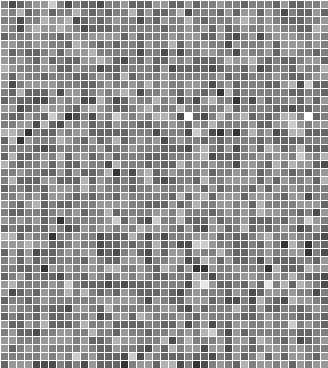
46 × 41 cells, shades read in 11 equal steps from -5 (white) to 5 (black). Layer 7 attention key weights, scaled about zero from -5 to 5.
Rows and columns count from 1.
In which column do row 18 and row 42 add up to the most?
3
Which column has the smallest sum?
37
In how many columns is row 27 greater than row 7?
14
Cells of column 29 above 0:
14
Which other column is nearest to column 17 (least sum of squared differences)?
10
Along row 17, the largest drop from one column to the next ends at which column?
25
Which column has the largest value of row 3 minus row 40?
18
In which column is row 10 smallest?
16
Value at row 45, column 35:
-1
